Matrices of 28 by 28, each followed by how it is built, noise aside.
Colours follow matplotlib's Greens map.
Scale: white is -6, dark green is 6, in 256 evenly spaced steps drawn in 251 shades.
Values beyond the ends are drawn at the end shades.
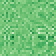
low rank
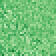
lower triangular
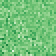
lower triangular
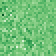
lower triangular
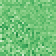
lower triangular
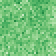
smooth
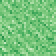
Toeplitz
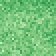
smooth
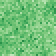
smooth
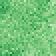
smooth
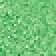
lower triangular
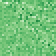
upper triangular
